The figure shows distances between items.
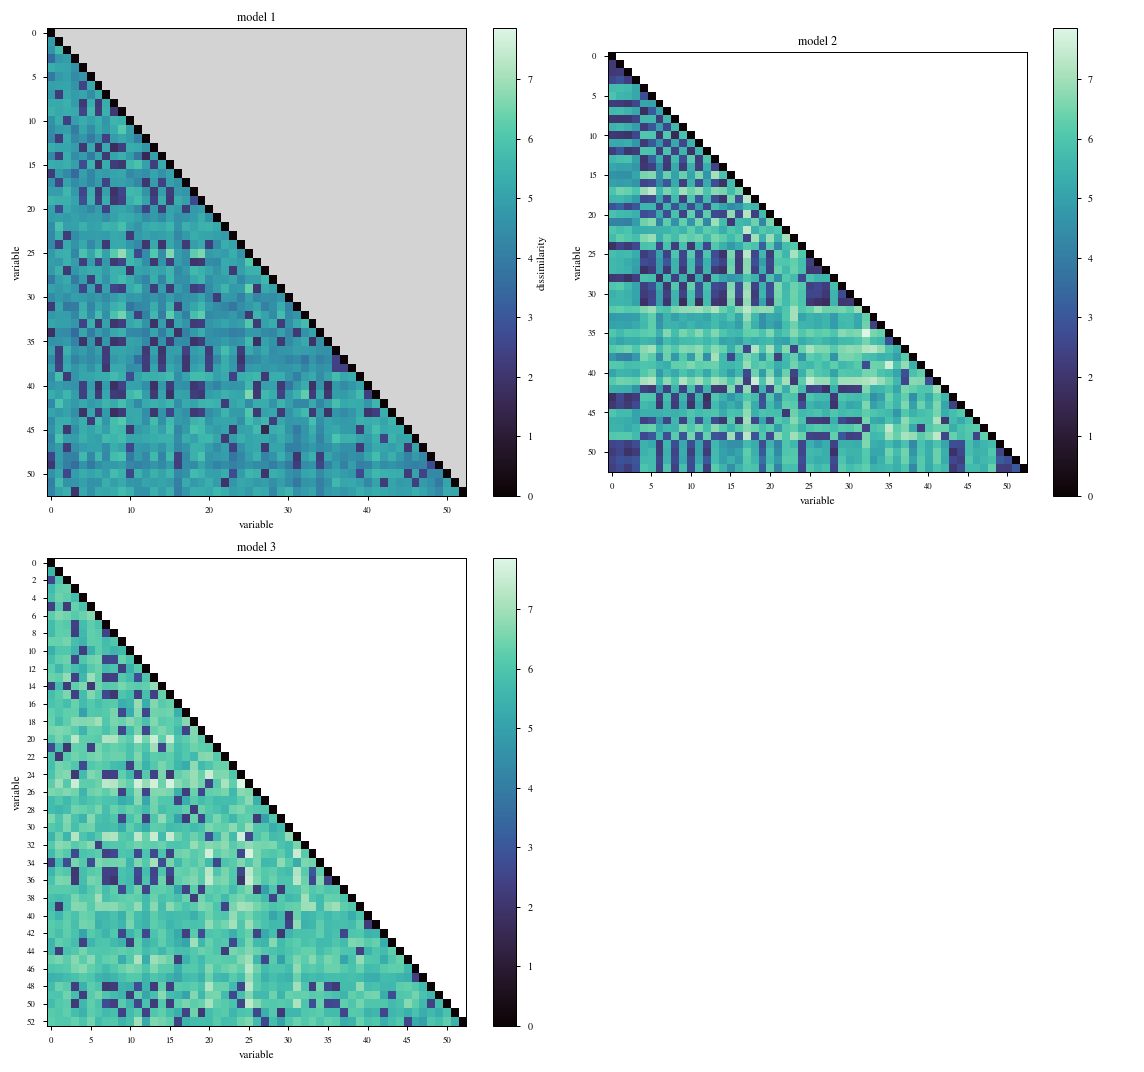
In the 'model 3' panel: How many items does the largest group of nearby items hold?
12
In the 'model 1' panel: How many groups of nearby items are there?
9
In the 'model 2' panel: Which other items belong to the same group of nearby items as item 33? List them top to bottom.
34
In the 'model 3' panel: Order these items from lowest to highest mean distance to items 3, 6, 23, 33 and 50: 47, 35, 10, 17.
35, 10, 47, 17
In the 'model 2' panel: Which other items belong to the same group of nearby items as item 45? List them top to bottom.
22
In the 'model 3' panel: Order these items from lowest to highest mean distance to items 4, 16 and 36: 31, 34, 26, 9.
9, 26, 34, 31
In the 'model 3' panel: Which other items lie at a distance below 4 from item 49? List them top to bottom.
4, 10, 23, 43
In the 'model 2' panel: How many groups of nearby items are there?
8
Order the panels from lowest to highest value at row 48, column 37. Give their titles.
model 1, model 3, model 2
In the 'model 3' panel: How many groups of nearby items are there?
11
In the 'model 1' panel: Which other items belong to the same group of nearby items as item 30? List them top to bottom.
21
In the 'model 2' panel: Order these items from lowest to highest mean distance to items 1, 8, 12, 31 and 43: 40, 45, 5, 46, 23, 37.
46, 5, 40, 45, 23, 37
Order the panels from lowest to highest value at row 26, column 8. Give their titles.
model 1, model 2, model 3
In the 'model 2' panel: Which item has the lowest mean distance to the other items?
6
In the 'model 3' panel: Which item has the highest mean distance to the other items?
25
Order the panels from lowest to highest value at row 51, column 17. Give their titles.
model 3, model 1, model 2
